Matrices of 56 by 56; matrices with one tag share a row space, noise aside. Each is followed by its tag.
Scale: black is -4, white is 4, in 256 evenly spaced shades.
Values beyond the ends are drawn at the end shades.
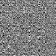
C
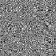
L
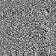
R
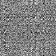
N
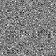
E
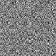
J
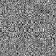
J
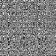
C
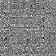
N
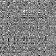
C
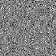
J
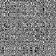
N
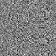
R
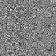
E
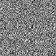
J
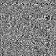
R
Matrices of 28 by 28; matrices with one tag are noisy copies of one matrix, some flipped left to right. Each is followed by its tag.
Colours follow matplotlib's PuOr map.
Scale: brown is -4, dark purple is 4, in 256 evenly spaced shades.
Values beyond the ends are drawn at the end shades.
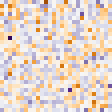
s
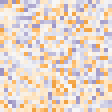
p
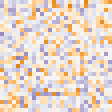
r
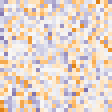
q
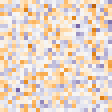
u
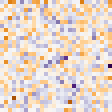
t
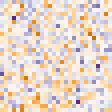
p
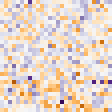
p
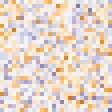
s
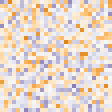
t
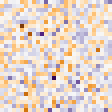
u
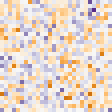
s
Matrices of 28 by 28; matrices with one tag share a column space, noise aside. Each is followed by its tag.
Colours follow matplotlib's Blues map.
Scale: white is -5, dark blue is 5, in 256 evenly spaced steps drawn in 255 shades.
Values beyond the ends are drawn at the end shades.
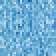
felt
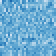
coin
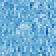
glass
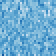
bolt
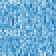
felt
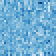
bolt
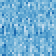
glass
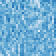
felt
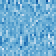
coin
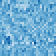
coin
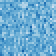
glass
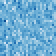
bolt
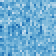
glass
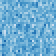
glass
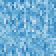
felt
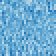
bolt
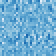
coin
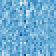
bolt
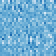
coin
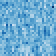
glass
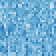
glass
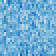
felt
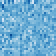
coin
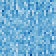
bolt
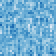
glass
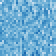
bolt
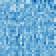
coin
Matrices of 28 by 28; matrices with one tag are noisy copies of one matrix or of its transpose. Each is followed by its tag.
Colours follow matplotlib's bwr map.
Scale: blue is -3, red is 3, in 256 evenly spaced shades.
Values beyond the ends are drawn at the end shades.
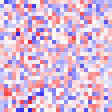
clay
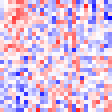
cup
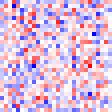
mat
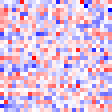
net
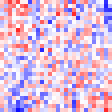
cup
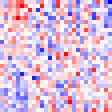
cup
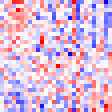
cup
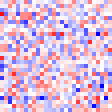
mat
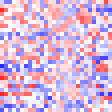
net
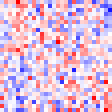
cup
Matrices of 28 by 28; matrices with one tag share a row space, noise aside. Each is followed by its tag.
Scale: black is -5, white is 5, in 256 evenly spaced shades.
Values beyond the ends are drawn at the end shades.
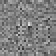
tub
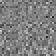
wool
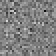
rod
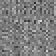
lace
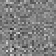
rod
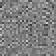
wool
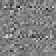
rod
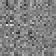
rod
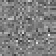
tub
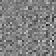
wool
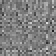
wool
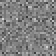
wool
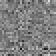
tub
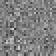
rod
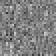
rod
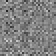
rod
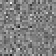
rod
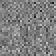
lace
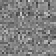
tub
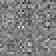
tub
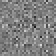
lace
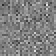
lace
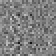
rod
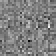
tub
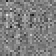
rod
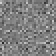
wool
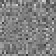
wool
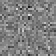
tub
